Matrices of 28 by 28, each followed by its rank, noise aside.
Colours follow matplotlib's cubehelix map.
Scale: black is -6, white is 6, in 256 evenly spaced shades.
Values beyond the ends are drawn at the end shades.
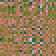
three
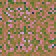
six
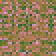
three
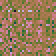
four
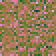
four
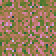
five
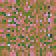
five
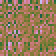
three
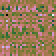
three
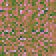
four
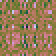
two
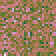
six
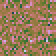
six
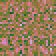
five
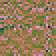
four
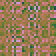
two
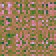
two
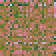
four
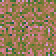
five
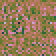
five
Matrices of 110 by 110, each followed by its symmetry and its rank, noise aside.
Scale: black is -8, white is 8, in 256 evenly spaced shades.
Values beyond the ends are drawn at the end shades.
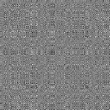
symmetric, rank six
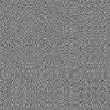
symmetric, rank five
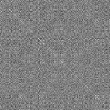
symmetric, rank six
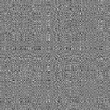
antisymmetric, rank six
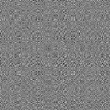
symmetric, rank six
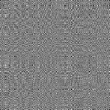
no symmetry, rank four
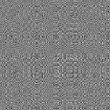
symmetric, rank four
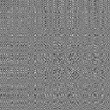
symmetric, rank four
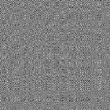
antisymmetric, rank six
